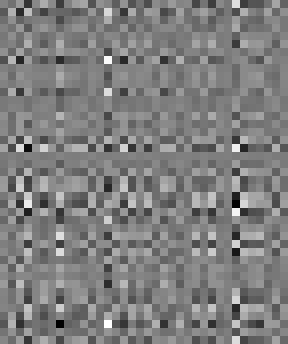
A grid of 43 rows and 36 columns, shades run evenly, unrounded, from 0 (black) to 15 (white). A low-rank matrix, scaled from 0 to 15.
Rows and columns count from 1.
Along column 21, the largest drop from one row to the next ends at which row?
8
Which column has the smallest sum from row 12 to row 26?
30
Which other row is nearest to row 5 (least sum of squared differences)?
29
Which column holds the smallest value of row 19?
4
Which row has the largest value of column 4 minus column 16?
26
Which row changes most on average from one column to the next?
19
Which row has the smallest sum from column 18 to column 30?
41
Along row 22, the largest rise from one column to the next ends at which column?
31
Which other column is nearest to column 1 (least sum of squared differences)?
9
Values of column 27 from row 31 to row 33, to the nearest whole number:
4 12 8
